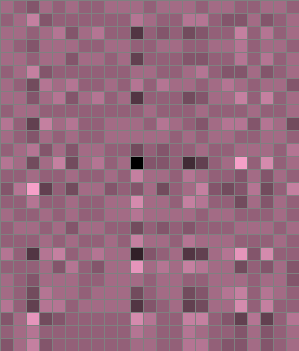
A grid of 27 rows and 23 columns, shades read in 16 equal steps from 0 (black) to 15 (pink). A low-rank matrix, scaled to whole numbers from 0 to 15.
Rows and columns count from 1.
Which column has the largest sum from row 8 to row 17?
19
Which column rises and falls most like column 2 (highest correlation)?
23
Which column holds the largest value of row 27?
3
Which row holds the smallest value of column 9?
15
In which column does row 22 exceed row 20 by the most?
11
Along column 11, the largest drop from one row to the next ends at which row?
20
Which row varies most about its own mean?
13
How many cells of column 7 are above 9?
9
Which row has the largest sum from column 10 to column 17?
21
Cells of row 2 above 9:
8
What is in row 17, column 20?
9
